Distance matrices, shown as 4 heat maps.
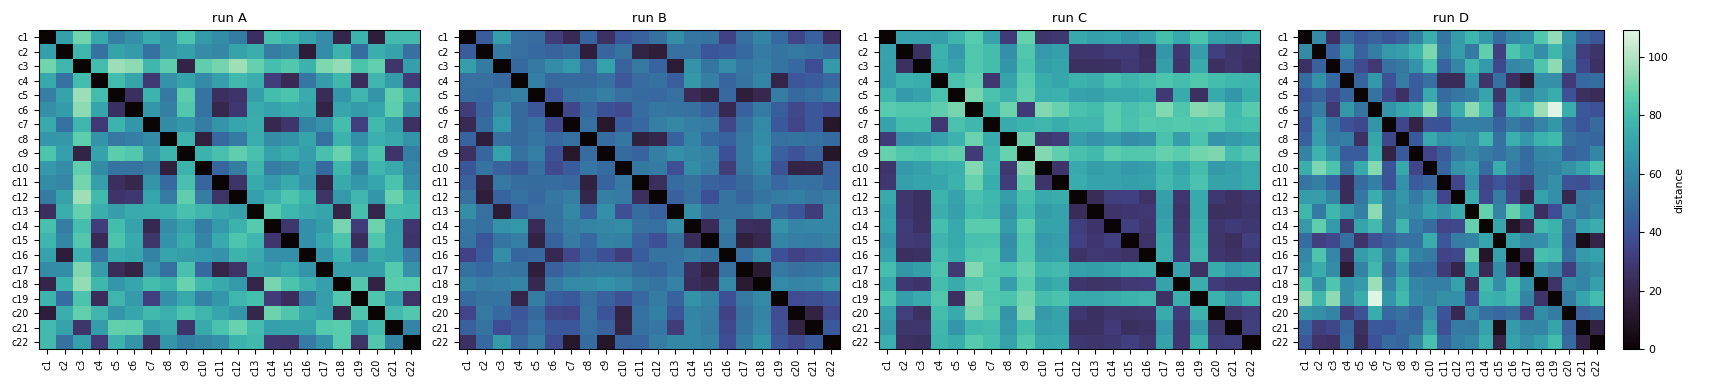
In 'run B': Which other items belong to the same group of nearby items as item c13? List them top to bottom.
c3
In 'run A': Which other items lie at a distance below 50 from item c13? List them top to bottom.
c1, c18, c20
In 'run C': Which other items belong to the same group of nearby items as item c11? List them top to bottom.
c1, c8, c10
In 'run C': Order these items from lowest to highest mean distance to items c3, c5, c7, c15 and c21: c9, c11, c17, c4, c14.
c14, c17, c4, c11, c9
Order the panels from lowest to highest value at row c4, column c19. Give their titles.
run B, run A, run D, run C
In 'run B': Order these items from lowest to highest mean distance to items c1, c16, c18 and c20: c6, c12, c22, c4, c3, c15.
c6, c22, c15, c4, c12, c3
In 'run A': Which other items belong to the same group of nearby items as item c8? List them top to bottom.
c10
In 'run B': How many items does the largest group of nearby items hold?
5
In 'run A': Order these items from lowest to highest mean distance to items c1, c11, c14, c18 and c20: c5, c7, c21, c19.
c5, c7, c19, c21
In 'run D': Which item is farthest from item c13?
c6
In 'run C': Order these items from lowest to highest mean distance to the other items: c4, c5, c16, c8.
c16, c8, c5, c4
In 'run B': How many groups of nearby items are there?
7
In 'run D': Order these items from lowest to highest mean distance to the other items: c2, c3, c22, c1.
c22, c3, c1, c2
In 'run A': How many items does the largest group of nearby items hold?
6
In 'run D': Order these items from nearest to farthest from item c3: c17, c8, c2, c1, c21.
c1, c21, c2, c8, c17
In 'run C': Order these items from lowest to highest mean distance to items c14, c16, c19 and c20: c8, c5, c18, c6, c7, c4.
c18, c5, c8, c4, c7, c6
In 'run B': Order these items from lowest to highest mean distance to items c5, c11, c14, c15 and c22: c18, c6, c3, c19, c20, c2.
c18, c2, c6, c20, c19, c3
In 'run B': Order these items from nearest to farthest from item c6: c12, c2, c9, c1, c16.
c16, c1, c9, c2, c12
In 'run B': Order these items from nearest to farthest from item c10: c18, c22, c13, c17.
c13, c22, c17, c18
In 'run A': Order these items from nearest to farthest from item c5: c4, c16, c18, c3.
c18, c16, c4, c3
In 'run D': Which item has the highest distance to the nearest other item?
c10
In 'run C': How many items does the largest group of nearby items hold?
11
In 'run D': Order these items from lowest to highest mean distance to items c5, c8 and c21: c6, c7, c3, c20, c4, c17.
c7, c3, c20, c4, c6, c17
